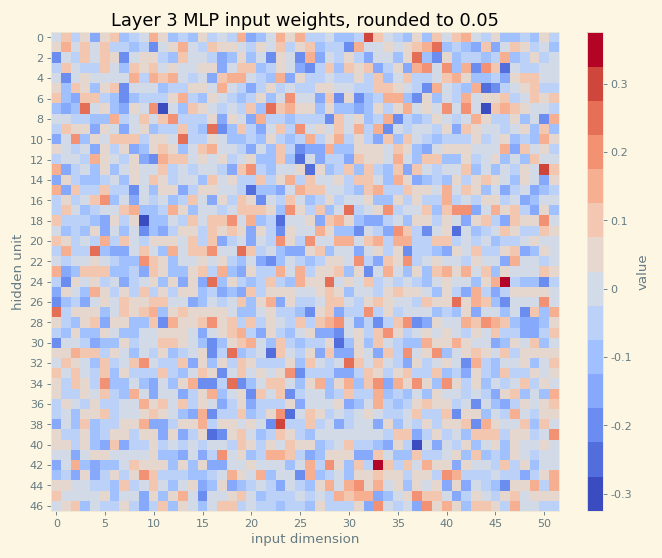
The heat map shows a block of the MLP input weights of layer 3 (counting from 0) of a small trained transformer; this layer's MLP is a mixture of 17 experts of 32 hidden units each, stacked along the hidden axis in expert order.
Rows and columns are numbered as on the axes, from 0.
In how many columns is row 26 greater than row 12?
22
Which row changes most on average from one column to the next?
34
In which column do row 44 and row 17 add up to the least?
23
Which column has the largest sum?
40
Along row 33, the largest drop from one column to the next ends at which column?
25
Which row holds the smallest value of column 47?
11
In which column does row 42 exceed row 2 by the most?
33
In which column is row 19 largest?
35
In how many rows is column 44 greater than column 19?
19
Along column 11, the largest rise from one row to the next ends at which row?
8
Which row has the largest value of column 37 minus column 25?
2
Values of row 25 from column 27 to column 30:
0.05 0.1 0.05 -0.1
